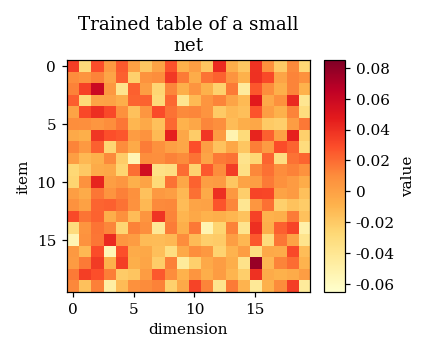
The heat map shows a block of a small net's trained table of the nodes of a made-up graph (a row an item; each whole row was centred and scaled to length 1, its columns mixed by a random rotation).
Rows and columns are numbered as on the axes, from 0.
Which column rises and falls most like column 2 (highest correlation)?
1
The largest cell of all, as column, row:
15, 17
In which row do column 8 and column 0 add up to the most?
0
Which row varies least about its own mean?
5
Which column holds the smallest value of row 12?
14
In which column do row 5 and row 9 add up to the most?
6
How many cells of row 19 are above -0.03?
16
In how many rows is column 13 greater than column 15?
5
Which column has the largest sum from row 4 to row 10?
2
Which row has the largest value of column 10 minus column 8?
19
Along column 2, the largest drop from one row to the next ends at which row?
3
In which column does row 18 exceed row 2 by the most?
7
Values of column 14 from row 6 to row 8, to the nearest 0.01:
-0.03 -0.02 -0.04
